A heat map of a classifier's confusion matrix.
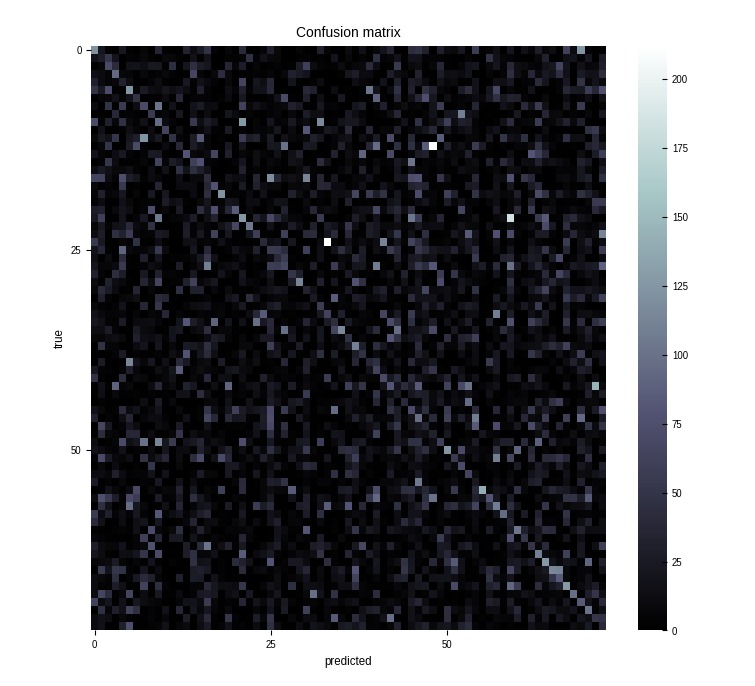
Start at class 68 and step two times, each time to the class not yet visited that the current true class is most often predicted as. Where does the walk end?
34
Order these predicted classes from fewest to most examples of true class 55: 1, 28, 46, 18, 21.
1, 46, 21, 18, 28
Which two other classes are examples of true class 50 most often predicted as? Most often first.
60, 52
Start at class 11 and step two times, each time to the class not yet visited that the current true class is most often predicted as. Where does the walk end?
9
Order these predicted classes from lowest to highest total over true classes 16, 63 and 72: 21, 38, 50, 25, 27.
27, 38, 50, 21, 25
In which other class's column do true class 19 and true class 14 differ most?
45
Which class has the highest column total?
59
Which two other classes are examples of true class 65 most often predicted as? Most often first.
66, 37
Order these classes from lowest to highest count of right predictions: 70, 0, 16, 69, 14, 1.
1, 16, 14, 69, 70, 0
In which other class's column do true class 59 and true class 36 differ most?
42
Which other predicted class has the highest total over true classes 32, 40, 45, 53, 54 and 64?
25
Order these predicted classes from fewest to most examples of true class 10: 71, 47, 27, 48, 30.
27, 47, 48, 71, 30
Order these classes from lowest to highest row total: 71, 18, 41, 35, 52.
52, 41, 71, 35, 18
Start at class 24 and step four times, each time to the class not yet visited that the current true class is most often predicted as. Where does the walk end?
39
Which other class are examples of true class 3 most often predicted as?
14
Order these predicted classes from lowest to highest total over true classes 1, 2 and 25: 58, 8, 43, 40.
58, 8, 40, 43
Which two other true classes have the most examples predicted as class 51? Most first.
64, 67
